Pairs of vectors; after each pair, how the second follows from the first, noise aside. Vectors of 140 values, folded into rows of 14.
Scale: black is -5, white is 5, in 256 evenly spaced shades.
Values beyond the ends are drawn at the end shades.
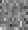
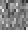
reversed, negated.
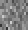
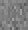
wrapped around, negated, shrunk.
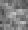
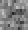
negated.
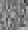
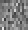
reversed, negated.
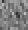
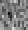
reversed.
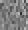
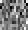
scaled up.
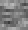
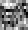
scaled up.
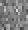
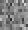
reversed, negated.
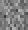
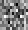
negated, scaled up.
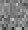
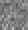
negated, shrunk.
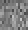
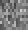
wrapped around, negated.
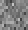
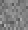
negated, shrunk.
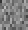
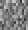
reversed, negated.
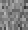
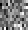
negated, scaled up.
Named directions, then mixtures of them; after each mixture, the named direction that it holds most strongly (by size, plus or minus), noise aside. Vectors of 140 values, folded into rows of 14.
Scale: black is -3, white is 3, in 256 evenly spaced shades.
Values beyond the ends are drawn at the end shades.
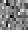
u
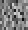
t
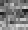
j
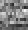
j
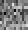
t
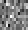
u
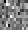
u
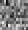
u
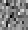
u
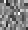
u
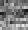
j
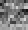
j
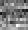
j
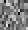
u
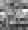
j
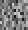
t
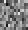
u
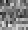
j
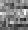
j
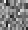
u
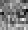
j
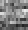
j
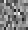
t
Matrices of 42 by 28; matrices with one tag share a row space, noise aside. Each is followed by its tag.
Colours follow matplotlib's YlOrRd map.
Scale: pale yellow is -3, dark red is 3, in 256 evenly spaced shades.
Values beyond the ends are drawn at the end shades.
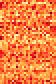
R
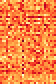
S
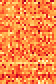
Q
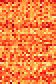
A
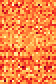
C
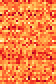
R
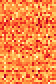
C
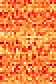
R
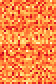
C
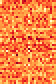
R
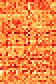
R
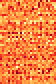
Q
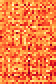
R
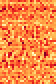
S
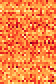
Q
